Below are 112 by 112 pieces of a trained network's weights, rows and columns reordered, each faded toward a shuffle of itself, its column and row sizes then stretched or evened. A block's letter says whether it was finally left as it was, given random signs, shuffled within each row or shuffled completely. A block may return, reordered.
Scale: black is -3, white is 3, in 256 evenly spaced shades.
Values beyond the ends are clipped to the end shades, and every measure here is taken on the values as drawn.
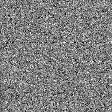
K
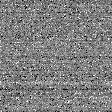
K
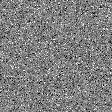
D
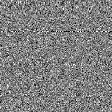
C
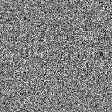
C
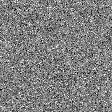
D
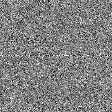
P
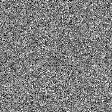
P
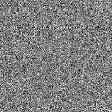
C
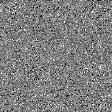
P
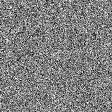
D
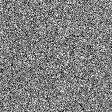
D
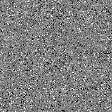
P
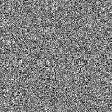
C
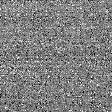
C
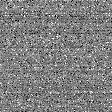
K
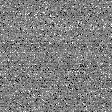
K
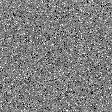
D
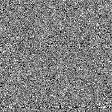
P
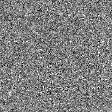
P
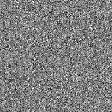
C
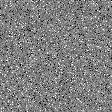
D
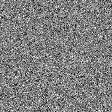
K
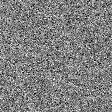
D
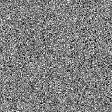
C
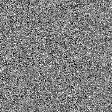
P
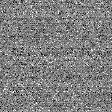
C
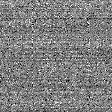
C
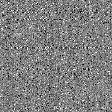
C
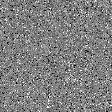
P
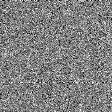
P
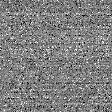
C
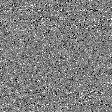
K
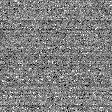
K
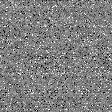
K
